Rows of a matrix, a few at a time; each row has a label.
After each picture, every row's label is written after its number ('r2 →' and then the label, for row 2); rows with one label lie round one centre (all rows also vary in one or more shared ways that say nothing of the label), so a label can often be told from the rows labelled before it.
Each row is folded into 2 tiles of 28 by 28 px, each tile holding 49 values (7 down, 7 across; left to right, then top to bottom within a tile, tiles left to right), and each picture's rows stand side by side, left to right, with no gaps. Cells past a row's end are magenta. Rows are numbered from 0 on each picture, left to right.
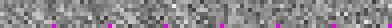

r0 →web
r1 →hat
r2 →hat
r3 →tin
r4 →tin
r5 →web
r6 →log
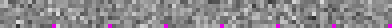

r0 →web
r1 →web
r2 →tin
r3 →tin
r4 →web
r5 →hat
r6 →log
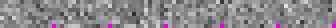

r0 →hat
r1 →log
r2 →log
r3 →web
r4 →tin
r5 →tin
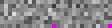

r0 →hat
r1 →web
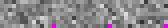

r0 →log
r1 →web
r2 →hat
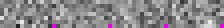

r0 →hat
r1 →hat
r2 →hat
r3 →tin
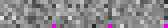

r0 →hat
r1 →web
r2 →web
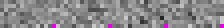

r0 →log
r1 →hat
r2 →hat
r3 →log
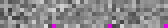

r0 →log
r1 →log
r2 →log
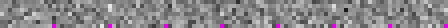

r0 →web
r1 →log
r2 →web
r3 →tin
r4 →log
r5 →log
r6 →log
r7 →log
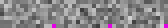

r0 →tin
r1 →tin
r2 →tin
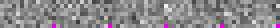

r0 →web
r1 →tin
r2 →log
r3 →hat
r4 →web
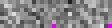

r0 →tin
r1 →log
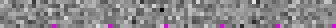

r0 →web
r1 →tin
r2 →tin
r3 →hat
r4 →hat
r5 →log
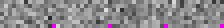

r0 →hat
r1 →web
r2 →log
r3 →web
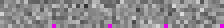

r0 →web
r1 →web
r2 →tin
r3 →tin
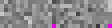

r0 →web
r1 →log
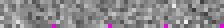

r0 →hat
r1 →tin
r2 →web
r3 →tin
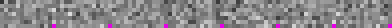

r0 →log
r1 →log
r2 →web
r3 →tin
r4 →web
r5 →log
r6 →web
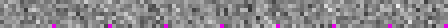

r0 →tin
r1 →log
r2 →hat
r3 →tin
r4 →tin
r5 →log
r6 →web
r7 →tin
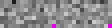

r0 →web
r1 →tin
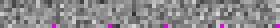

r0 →web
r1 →tin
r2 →log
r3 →web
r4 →log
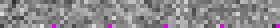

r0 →web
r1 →hat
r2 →hat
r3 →tin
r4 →log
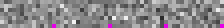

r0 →log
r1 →tin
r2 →hat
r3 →log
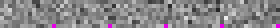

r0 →hat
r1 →tin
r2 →tin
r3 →tin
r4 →hat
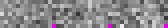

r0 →web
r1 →log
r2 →web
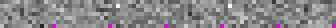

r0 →log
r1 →hat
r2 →tin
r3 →log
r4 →tin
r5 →tin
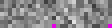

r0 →web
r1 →hat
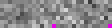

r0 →log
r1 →hat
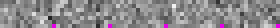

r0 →hat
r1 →web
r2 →tin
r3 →tin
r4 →hat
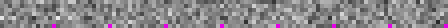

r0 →hat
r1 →hat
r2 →web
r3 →web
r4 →tin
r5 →hat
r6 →tin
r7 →hat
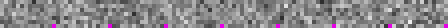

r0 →web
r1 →tin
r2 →log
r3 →web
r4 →hat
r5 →tin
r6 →log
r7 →tin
